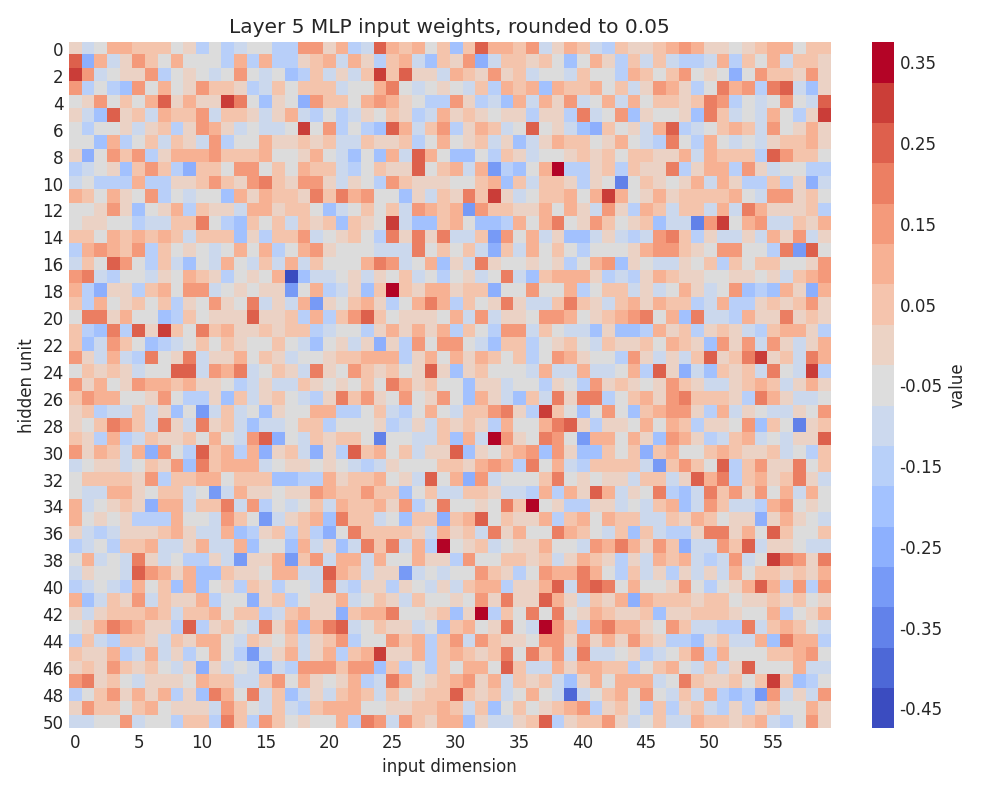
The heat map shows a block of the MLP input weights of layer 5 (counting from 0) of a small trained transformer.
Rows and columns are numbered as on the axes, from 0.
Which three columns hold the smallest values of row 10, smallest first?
43, 58, 34
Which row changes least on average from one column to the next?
25
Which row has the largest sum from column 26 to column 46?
44
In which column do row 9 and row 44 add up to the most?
38
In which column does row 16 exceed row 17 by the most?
17
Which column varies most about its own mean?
33
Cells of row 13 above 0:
23
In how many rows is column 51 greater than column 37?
23
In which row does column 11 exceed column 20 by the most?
48
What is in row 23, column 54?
0.3
